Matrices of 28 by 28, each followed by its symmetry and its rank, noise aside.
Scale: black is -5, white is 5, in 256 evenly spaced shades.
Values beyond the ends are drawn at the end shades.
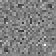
symmetric, rank eight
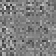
no symmetry, rank four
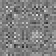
symmetric, rank four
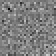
symmetric, rank six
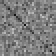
symmetric, rank eight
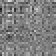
antisymmetric, rank four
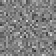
antisymmetric, rank six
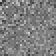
symmetric, rank eight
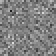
symmetric, rank eight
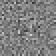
antisymmetric, rank eight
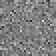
antisymmetric, rank eight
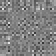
symmetric, rank four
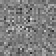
no symmetry, rank six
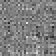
antisymmetric, rank four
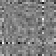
antisymmetric, rank four
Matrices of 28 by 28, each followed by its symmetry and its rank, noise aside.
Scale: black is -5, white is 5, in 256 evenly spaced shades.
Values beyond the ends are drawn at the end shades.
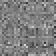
no symmetry, rank four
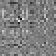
antisymmetric, rank four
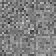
symmetric, rank eight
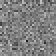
no symmetry, rank six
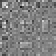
symmetric, rank four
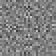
antisymmetric, rank four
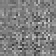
antisymmetric, rank six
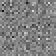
no symmetry, rank six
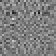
no symmetry, rank four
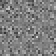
symmetric, rank six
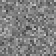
no symmetry, rank eight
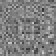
antisymmetric, rank four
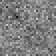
symmetric, rank six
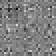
no symmetry, rank four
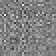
no symmetry, rank four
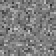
no symmetry, rank eight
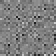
symmetric, rank four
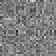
no symmetry, rank eight
